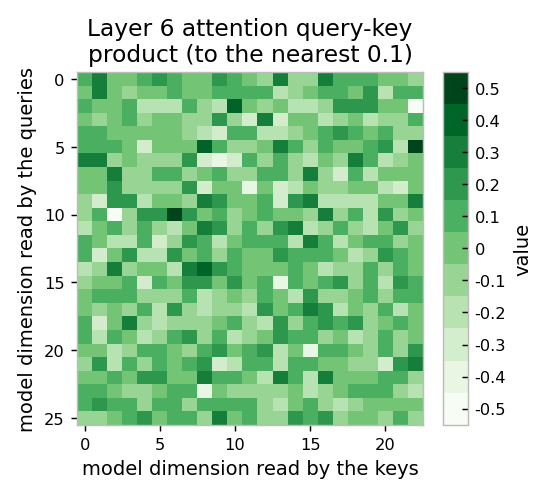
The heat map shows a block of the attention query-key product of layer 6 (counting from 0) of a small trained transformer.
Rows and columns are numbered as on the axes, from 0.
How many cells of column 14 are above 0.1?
3
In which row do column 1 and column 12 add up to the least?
18
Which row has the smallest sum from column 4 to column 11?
6
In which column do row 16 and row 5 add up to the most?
22
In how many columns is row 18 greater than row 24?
6
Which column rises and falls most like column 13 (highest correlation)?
20
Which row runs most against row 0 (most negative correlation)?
9
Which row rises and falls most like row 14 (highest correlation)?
11
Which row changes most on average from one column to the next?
10
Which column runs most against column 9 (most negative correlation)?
0
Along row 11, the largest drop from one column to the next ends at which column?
15
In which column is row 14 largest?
8
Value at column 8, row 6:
-0.3
